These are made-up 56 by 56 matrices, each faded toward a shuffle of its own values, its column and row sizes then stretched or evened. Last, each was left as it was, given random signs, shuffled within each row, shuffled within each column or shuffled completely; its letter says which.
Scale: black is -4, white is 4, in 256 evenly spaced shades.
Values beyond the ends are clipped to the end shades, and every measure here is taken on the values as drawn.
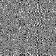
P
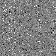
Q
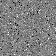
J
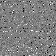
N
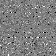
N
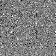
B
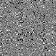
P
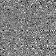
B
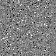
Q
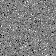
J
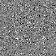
B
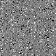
Q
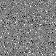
N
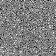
N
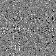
B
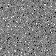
J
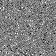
J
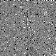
B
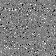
N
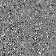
B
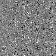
Q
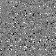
B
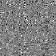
P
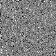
Q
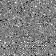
N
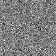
B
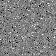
J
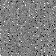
Q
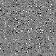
P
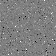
J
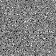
N
